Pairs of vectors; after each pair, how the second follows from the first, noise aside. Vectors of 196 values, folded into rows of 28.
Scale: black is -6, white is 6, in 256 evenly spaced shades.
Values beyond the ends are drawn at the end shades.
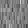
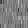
reversed, partly zeroed.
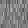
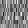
negated, scaled up.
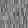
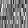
negated, scaled up.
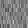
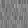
reversed, shrunk.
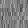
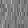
wrapped around, partly zeroed.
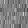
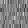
copied.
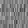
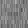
wrapped around, shrunk.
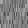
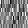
wrapped around, negated, scaled up.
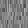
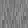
reversed, shrunk.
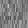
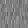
wrapped around, shrunk.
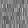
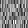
wrapped around, negated, scaled up.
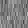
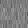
wrapped around, shrunk.
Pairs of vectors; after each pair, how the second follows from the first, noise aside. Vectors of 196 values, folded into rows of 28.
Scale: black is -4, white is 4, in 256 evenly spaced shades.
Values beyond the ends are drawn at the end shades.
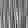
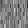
reversed, negated, partly zeroed.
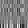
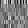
reversed, negated.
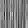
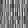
reversed, negated.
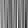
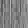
reversed, shrunk.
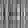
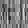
reversed, negated.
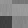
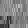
partly zeroed.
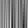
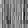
wrapped around.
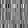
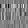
partly zeroed.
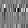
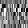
negated, scaled up.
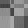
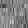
partly zeroed.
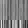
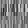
wrapped around.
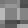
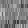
partly zeroed.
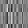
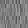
reversed, shrunk.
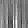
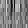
reversed, negated.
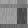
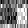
negated, scaled up.
